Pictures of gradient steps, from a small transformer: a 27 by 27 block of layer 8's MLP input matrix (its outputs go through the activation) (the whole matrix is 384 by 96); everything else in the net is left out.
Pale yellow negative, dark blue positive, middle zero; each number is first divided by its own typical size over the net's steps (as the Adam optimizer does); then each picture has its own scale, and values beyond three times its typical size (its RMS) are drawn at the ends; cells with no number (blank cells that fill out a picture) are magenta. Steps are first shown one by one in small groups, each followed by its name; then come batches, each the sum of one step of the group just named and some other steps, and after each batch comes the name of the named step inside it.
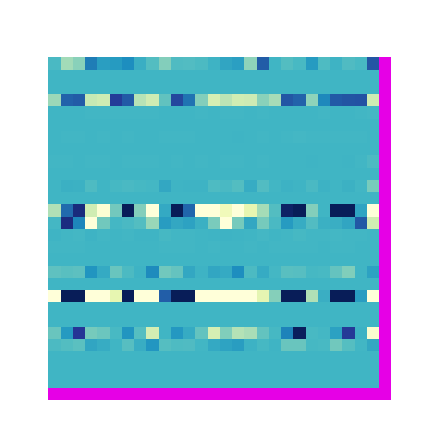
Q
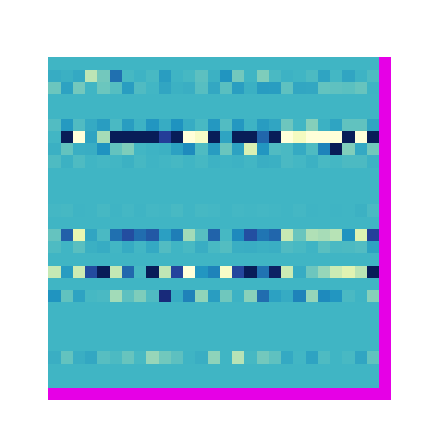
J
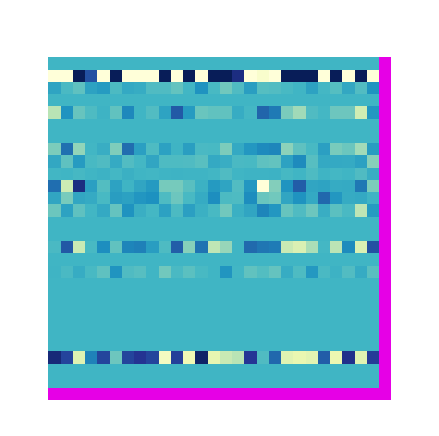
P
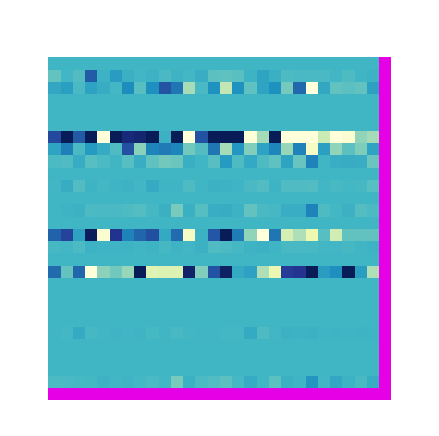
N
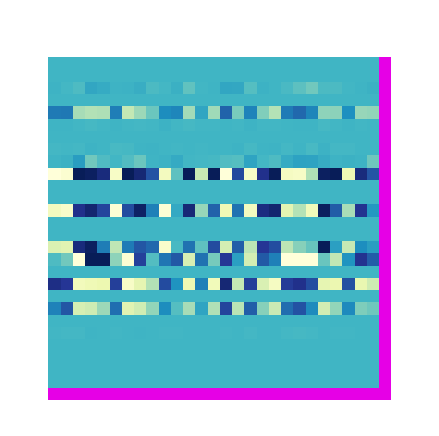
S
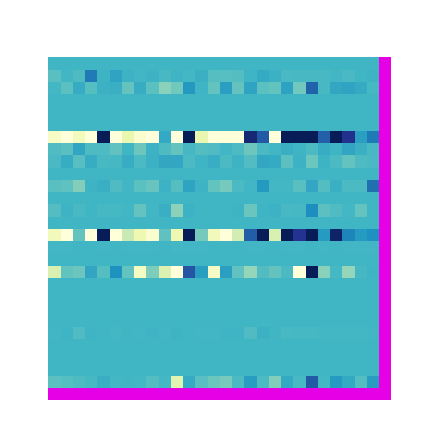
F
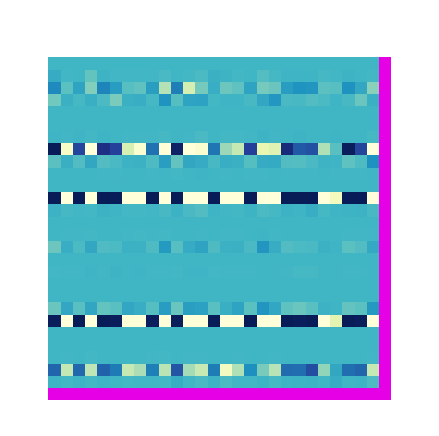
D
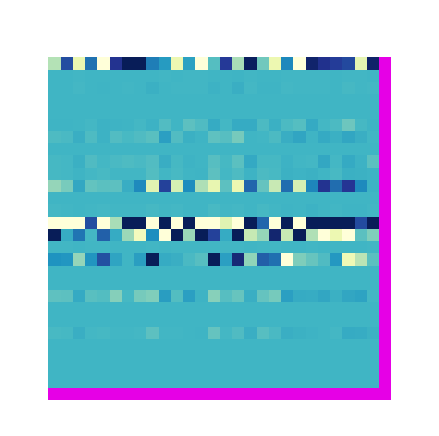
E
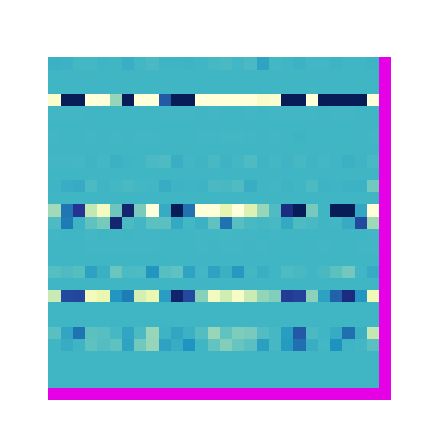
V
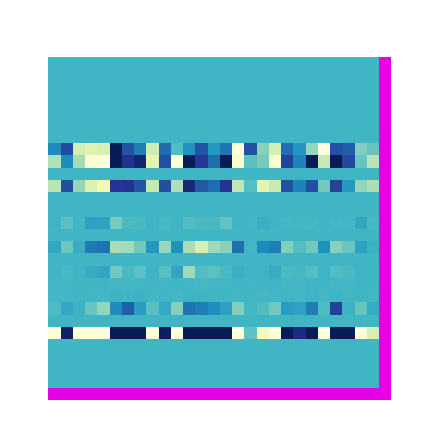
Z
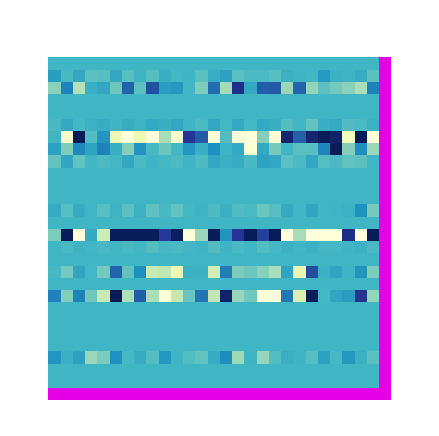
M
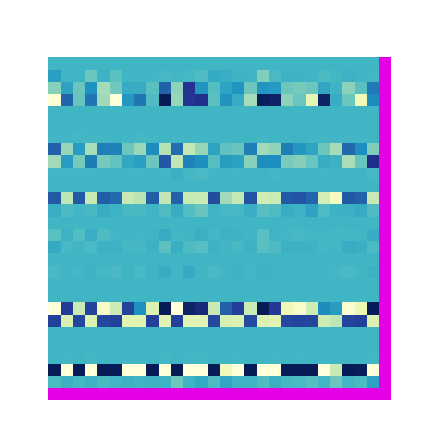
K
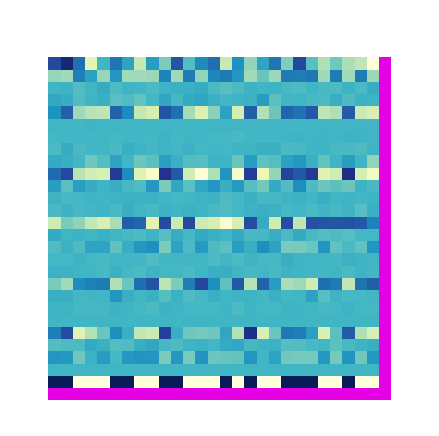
P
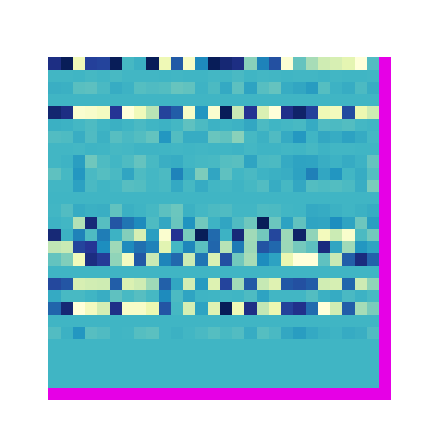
S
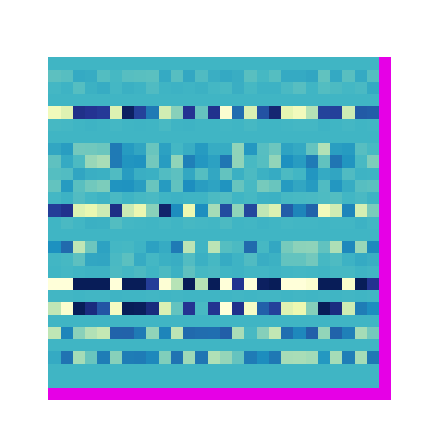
Z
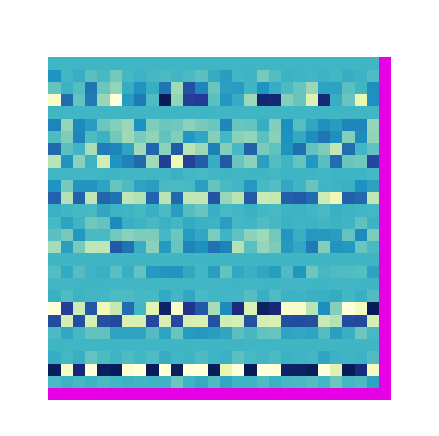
K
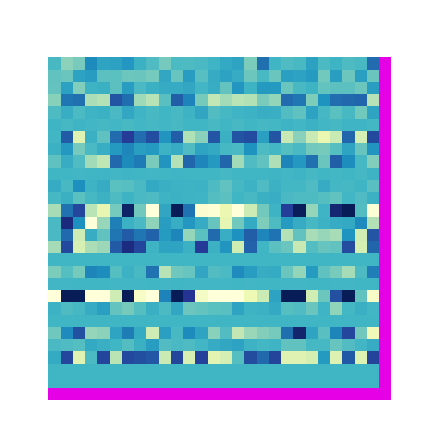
Q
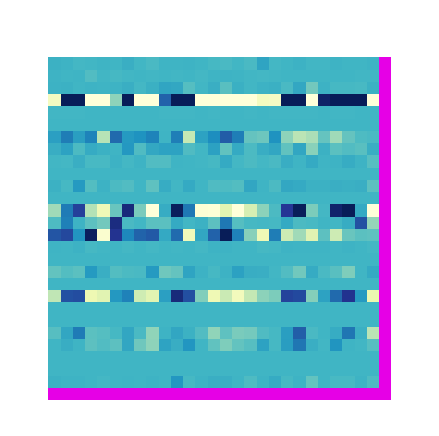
V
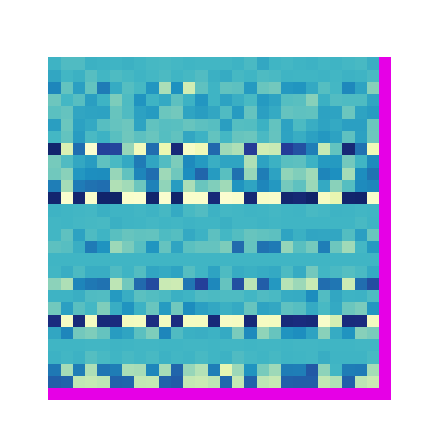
D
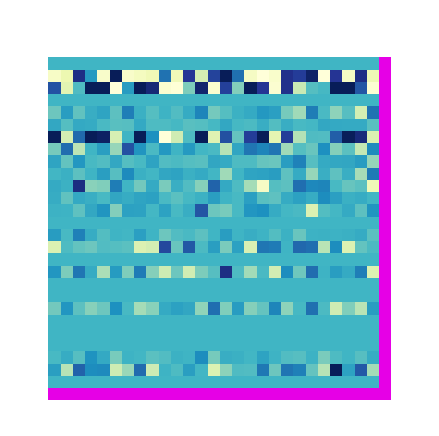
P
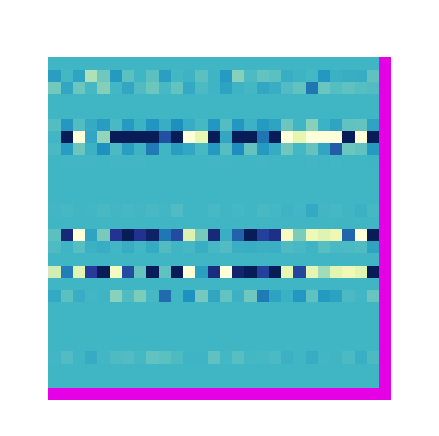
J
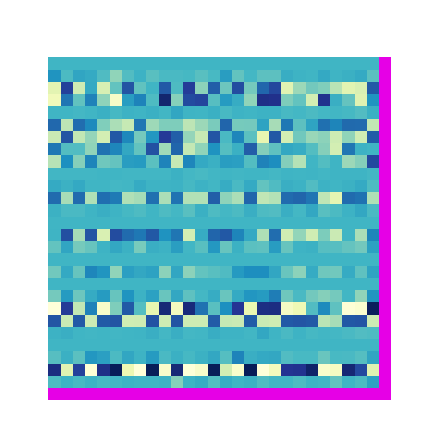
K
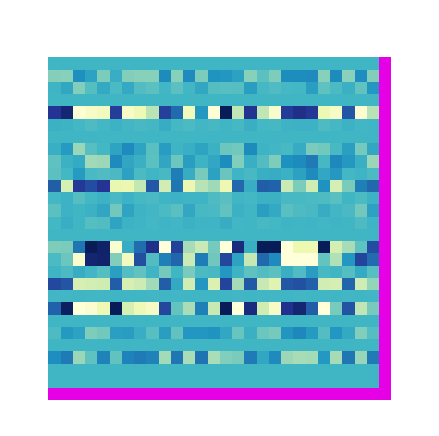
S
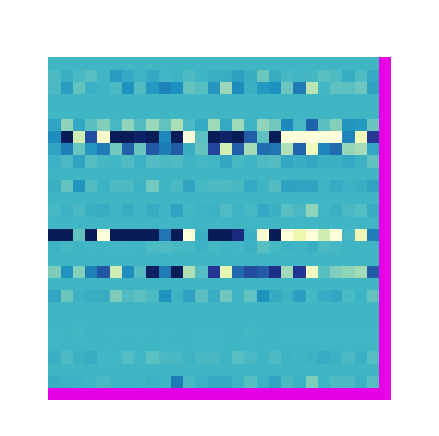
J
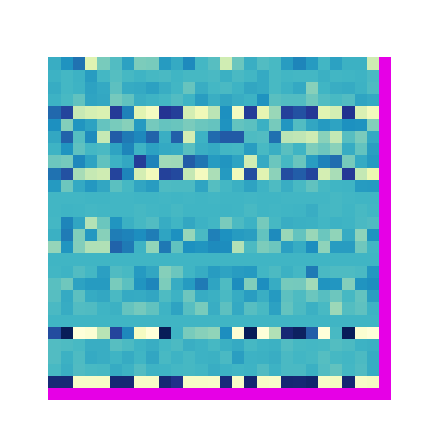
N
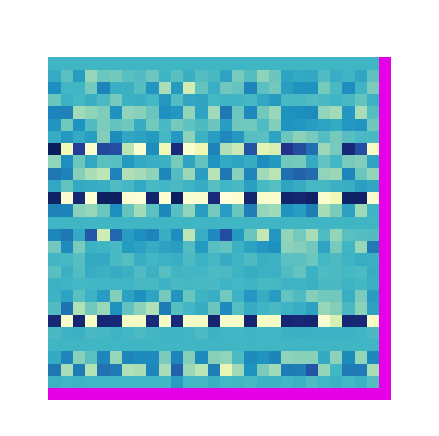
D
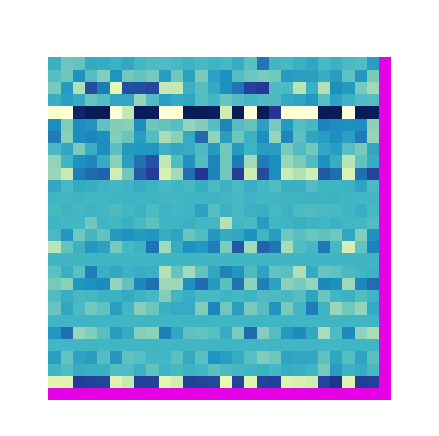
M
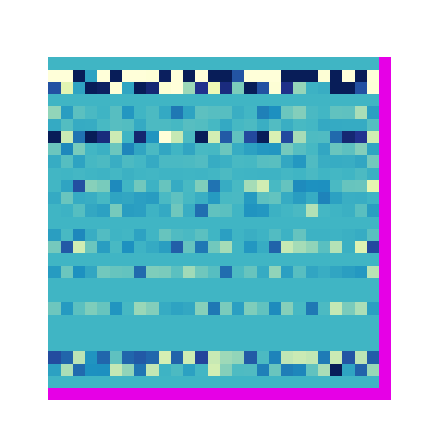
P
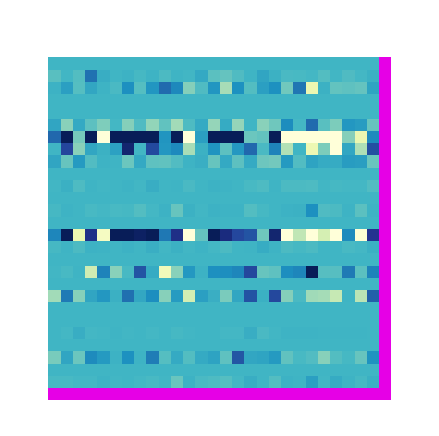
N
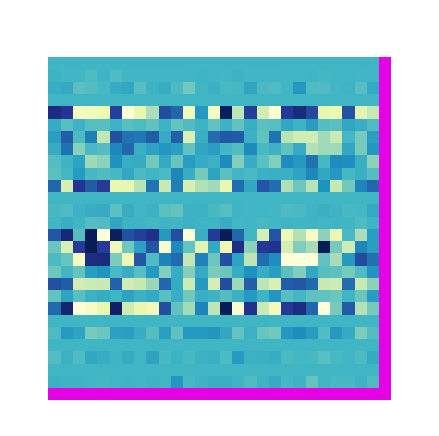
S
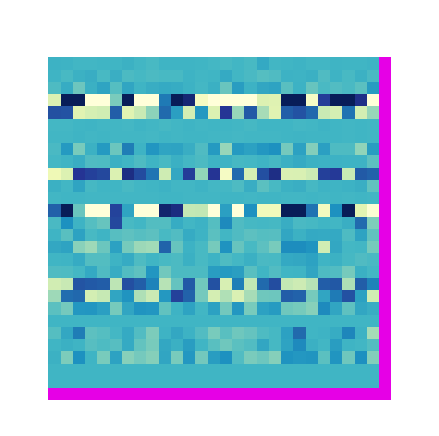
V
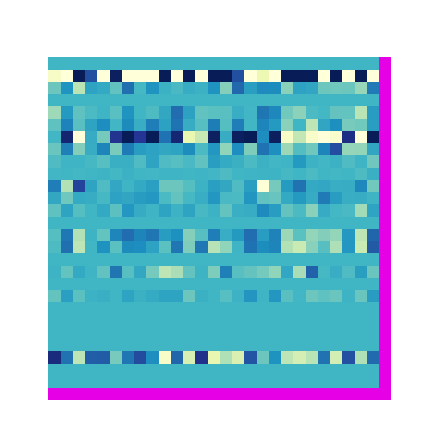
P
